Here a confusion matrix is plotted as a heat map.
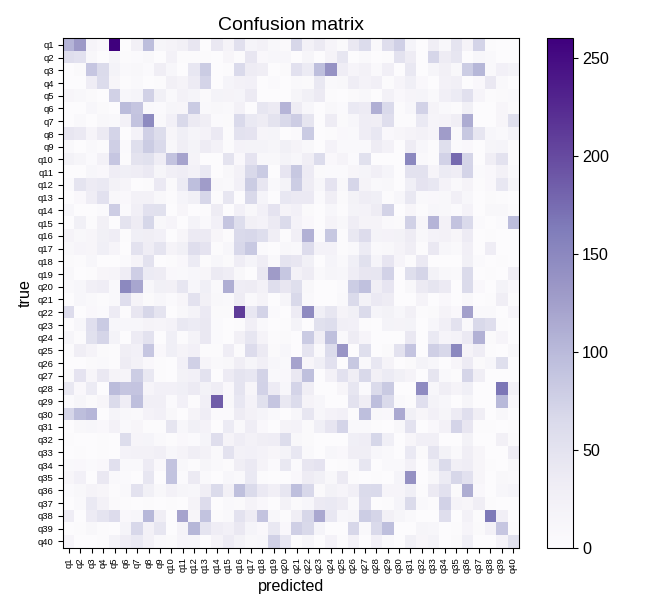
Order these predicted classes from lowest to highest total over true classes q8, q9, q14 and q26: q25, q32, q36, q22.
q25, q32, q22, q36
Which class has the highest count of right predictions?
q38
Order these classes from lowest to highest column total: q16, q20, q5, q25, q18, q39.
q25, q39, q20, q18, q5, q16
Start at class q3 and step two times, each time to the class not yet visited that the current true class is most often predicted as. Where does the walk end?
q37
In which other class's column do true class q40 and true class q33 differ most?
q19
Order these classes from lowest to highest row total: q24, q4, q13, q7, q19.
q4, q13, q24, q19, q7
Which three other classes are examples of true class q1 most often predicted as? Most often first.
q5, q2, q8
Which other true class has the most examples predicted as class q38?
q23
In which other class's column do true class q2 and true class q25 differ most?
q35
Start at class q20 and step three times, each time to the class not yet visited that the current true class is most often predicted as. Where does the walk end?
q39
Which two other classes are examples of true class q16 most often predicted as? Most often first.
q22, q24
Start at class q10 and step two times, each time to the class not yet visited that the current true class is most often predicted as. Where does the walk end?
q31
